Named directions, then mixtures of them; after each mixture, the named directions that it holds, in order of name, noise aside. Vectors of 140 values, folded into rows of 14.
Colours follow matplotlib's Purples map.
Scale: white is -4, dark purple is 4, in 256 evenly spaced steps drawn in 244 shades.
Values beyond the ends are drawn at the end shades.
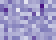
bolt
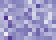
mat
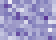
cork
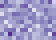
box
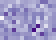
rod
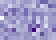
rod.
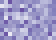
box, cork, mat.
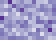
cork, rod.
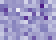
bolt, cork.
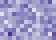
box.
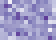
cork.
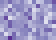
cork, mat.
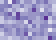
cork.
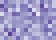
bolt, box.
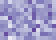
cork, mat, rod.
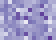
bolt, cork, mat.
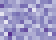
box, mat.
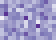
bolt, cork, rod.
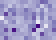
rod.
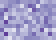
box, mat, rod.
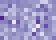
rod.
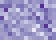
bolt, box, rod.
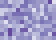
bolt, box.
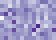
rod.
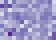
box, cork.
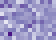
box.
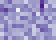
bolt.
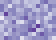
bolt, mat, rod.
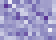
cork.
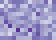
box, mat.
